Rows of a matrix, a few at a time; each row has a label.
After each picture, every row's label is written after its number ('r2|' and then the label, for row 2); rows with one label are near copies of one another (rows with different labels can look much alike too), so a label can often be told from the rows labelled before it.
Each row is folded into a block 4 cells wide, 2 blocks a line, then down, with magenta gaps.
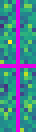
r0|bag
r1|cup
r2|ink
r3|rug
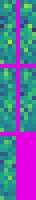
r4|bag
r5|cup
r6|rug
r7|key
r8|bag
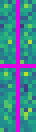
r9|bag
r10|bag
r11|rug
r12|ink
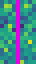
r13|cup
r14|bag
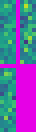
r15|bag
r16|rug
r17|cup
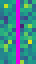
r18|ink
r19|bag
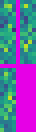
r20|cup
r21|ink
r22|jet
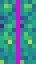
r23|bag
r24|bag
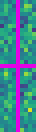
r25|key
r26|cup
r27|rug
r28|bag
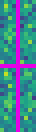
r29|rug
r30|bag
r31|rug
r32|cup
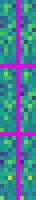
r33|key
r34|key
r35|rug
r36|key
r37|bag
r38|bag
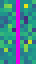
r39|cup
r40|ink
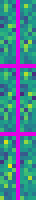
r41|key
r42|ink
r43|key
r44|key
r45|jet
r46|bag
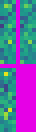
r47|bag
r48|bag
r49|ink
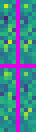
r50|ink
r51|ink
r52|cup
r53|ink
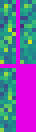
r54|jet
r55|bag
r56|jet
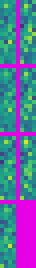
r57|ink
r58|jet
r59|bag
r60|jet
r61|bag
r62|rug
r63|bag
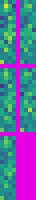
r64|rug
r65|cup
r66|rug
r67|bag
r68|rug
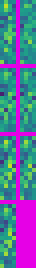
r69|rug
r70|bag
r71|key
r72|key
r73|jet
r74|jet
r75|jet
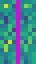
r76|ink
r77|ink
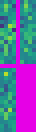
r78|key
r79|rug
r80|ink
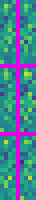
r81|jet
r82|key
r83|rug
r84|cup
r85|ink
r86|bag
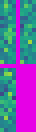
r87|rug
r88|bag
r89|cup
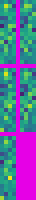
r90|key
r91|cup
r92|rug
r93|key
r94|bag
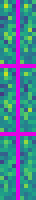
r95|rug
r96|jet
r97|rug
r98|ink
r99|key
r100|rug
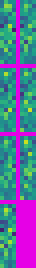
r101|cup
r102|key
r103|ink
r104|bag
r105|jet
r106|rug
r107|key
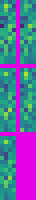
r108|key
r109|key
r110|ink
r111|rug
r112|ink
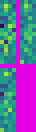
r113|key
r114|rug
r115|bag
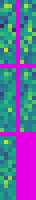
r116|cup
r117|jet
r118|bag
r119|jet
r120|ink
